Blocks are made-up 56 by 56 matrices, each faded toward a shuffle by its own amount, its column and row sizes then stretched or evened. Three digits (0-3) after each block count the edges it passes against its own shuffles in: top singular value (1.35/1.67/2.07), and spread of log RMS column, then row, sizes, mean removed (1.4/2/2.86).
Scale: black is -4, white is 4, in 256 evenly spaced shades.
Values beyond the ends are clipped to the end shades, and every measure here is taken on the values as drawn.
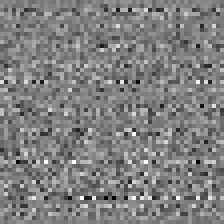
0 0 3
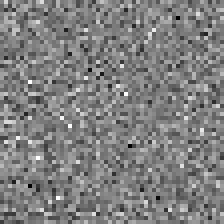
2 0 0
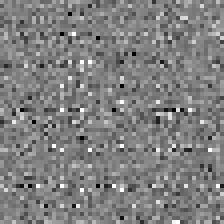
0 1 2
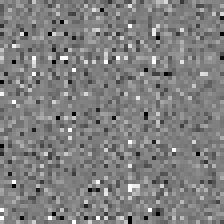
1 1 1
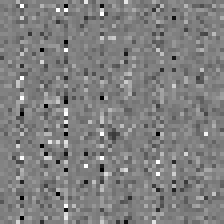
2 2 0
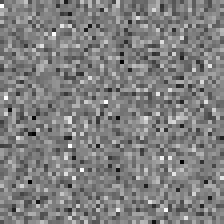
2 0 0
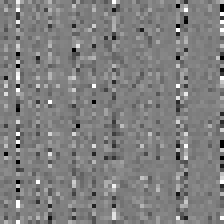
2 3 0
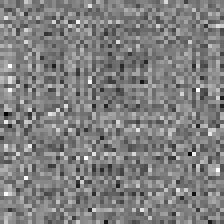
3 1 1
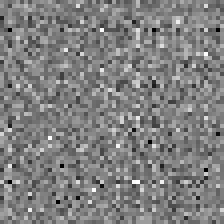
2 1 1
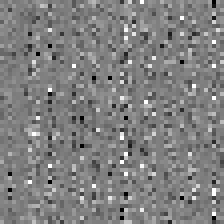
0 3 0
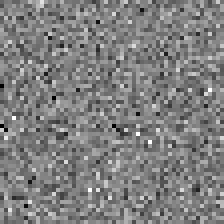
1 0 0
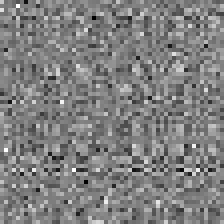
3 0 2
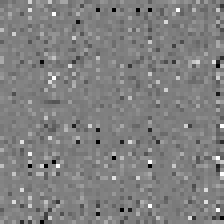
0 2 1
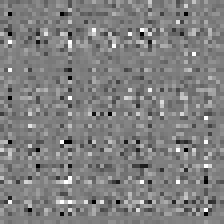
2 2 3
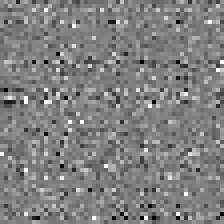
2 1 2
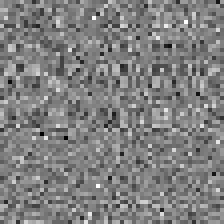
3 0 1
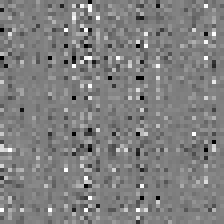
1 3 2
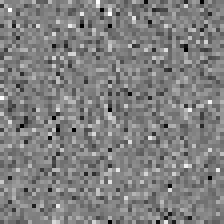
1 1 0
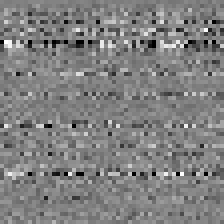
3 0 3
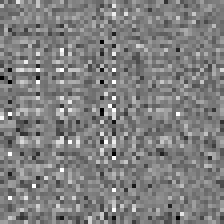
3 2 1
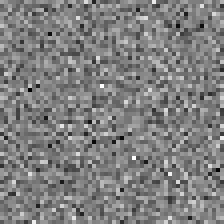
2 0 0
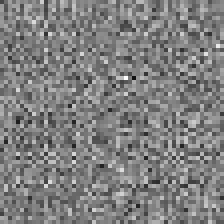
3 1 1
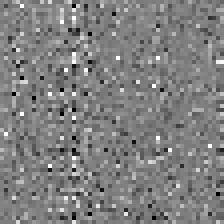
2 2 0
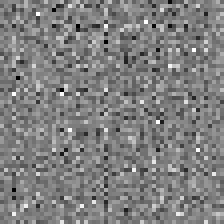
2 2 1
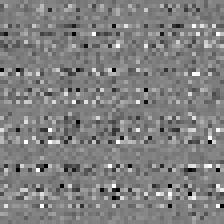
1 1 3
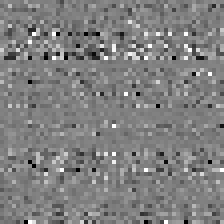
2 1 3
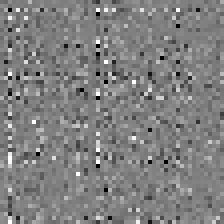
2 2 2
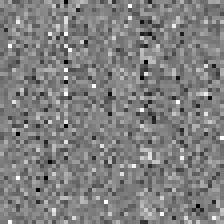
2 1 0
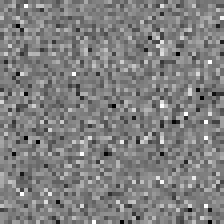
1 0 1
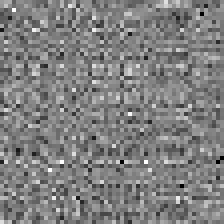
3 1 1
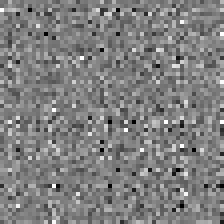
0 2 2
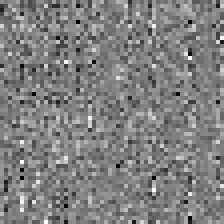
2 2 0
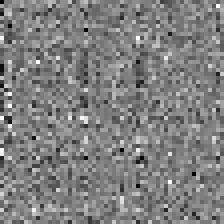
2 2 0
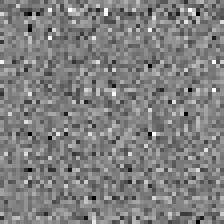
1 1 2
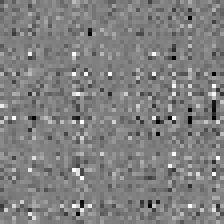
1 2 2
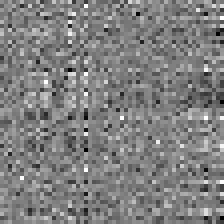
3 2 1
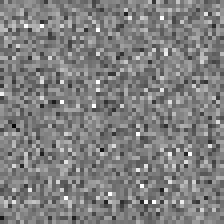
0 0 1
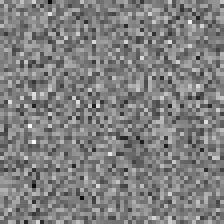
2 1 0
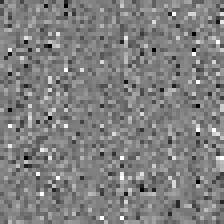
0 2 0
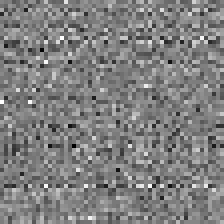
3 0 2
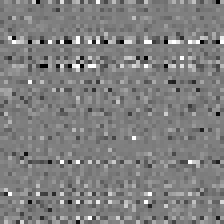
3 1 3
